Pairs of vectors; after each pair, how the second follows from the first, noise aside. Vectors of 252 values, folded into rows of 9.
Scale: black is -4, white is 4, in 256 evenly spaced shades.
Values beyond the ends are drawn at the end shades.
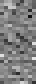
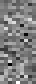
wrapped around, negated.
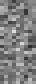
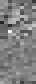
wrapped around, negated, partly zeroed.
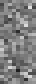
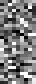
scaled up.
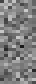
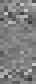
wrapped around, negated, partly zeroed.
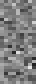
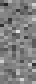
reversed, partly zeroed.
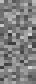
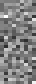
reversed.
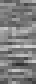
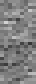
wrapped around, negated, partly zeroed.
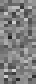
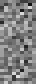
reversed.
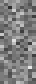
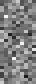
reversed.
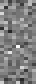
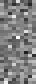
reversed.
